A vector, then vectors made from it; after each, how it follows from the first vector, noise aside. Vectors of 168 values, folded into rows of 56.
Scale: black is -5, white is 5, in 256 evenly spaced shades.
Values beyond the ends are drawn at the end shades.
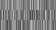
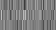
reversed, negated, partly zeroed.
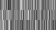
wrapped around.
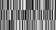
reversed, scaled up.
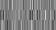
partly zeroed.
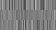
reversed, negated, partly zeroed.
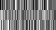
wrapped around, scaled up.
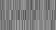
reversed, shrunk.
